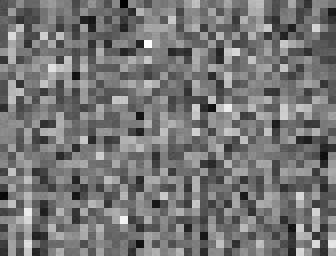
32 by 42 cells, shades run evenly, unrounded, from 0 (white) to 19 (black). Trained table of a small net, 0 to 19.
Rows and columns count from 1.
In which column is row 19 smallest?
18
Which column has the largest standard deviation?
16
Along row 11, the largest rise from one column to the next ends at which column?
3
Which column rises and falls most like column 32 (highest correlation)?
6
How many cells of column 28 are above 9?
21
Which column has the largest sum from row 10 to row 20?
10
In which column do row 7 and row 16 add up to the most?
39
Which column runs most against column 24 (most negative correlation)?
2
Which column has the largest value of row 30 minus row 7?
26
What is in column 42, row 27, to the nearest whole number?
13
